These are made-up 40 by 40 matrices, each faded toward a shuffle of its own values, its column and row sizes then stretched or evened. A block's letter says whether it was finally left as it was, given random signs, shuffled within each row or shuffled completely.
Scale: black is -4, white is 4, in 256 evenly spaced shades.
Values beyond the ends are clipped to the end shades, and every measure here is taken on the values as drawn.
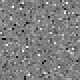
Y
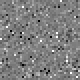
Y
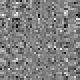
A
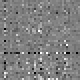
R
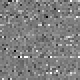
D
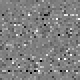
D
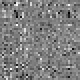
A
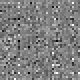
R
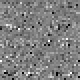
D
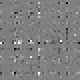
A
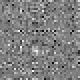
A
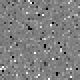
Y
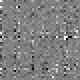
R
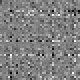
R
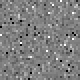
Y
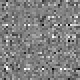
R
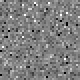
Y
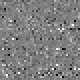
D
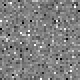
Y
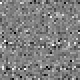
D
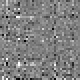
A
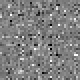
R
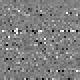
D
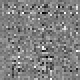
R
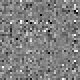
R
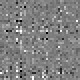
R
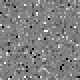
Y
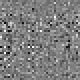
R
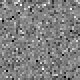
Y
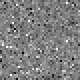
Y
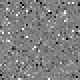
Y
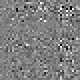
A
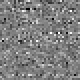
D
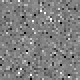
Y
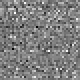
D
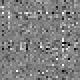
R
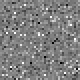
Y
